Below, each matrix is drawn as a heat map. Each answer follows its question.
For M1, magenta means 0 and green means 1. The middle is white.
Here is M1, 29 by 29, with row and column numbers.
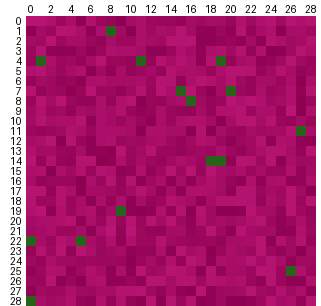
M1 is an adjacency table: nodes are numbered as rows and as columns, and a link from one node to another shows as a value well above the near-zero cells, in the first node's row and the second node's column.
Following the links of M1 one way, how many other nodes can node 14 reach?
3
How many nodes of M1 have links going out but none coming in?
6
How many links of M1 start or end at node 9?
1
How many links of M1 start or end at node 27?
1
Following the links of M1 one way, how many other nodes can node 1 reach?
2
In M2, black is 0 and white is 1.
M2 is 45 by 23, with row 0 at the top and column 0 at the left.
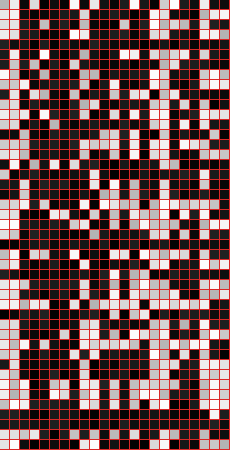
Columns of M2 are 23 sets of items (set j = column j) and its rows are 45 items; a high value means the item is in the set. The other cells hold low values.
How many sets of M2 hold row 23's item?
7
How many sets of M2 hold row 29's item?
12
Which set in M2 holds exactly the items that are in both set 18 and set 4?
12
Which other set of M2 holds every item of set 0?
20
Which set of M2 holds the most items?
16
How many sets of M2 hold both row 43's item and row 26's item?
4
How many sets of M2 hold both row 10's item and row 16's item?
2
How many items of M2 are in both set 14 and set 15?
8
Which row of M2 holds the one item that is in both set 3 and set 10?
30
